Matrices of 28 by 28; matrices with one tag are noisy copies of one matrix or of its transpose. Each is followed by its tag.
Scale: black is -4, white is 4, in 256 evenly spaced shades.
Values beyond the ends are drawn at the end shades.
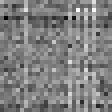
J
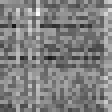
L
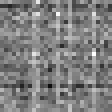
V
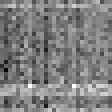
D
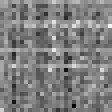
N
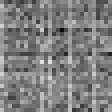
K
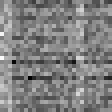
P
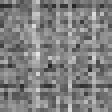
V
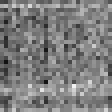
D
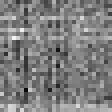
L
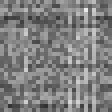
J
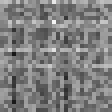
N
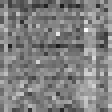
D
